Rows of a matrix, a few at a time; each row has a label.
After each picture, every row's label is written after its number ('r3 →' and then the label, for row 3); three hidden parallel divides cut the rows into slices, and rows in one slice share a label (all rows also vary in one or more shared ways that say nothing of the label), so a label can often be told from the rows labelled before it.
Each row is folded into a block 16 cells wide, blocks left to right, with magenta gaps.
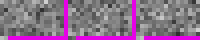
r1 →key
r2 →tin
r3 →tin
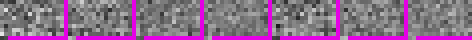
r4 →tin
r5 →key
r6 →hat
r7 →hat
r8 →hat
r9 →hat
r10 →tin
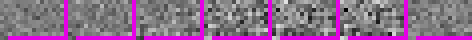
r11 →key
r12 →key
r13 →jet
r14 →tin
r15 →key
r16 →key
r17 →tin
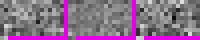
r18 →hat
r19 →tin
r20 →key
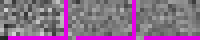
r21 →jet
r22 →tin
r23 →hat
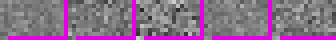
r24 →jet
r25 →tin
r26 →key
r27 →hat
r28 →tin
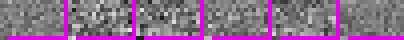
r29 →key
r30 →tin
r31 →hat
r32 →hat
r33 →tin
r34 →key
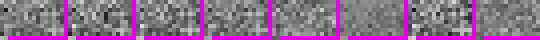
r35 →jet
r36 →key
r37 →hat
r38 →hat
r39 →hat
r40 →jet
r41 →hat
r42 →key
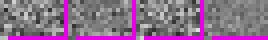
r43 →hat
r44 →jet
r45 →tin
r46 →jet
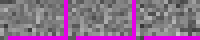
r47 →tin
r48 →hat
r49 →jet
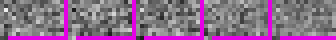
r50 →jet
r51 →tin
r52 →key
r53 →key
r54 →jet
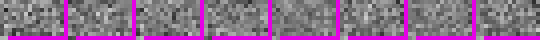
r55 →hat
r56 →tin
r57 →key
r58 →hat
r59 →jet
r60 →tin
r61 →tin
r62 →tin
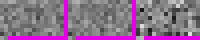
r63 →key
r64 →key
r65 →key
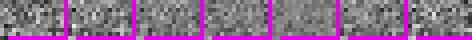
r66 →hat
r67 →jet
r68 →jet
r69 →tin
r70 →hat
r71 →jet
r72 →tin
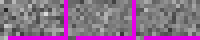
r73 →hat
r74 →tin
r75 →key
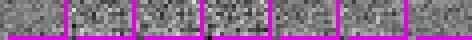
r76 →tin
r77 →hat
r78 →key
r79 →key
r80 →hat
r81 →hat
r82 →key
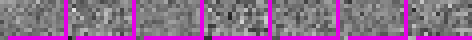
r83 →key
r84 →hat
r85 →hat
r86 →jet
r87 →jet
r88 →tin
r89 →jet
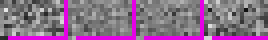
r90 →jet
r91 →hat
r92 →jet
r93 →jet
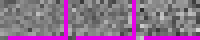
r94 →tin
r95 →jet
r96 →tin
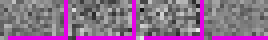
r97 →jet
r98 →jet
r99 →tin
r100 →key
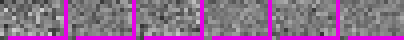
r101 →tin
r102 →jet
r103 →key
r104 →tin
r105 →key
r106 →hat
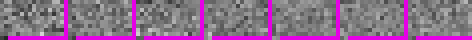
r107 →key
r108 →key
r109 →tin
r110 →tin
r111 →jet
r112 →tin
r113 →jet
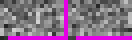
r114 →tin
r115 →jet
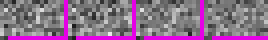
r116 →tin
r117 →jet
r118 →tin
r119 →jet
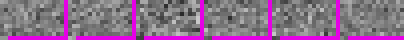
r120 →jet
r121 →hat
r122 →key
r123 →hat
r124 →tin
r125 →key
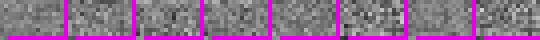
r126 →jet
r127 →hat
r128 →key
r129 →key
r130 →tin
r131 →jet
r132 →hat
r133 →hat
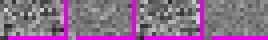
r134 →jet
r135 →tin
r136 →key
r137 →jet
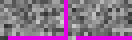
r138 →jet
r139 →hat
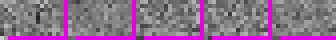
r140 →key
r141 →tin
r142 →key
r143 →key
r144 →key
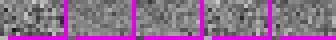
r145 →jet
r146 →hat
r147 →hat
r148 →key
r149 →hat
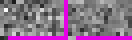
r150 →tin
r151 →key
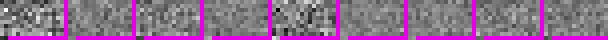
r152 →tin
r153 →key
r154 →hat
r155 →hat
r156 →key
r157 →tin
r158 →tin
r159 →tin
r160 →hat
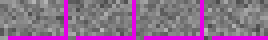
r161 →jet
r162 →tin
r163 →key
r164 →tin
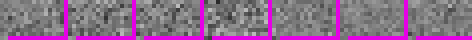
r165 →hat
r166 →key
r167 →key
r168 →jet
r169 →hat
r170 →jet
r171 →key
